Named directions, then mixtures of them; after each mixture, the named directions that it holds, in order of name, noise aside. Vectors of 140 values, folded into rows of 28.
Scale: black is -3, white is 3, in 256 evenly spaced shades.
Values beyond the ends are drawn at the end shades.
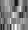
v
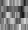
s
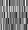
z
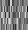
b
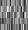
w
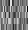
b.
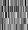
z.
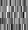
w.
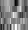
v.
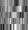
v.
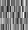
w.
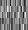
w.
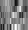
v.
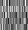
z.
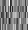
b, z.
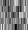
v, z.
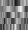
s, v.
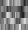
s.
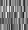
w, z.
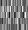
b, w.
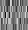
b.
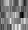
s, v.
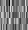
b, z.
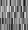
w.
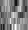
v.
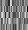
b.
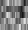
s.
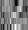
v.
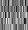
b, z.
